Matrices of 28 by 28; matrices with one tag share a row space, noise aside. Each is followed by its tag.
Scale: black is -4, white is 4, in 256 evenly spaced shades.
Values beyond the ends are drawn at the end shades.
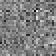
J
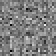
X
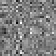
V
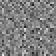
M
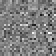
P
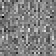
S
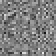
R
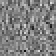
M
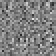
M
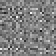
V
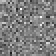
V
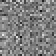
V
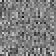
S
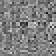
P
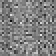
X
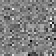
P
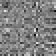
J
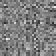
J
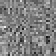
V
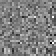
P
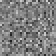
X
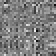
J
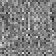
S
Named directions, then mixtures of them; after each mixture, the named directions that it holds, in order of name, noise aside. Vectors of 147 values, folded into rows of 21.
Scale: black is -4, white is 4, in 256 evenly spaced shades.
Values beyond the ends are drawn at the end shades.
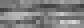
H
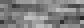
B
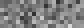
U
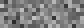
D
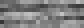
B, H.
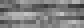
B, H.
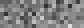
U.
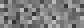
D.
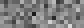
D, U.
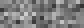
H, U.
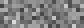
D.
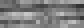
B, H.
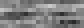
H.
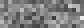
B, D.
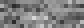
B, D.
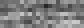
H, U.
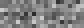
H, U.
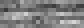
H.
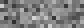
B, D.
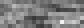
B, H.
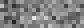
B, D.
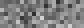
U.
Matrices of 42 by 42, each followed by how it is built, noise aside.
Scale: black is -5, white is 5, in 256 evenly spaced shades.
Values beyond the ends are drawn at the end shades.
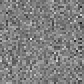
low rank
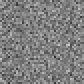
repeating rows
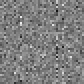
uneven columns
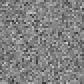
noise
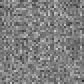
blocks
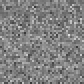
repeating columns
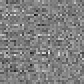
low rank
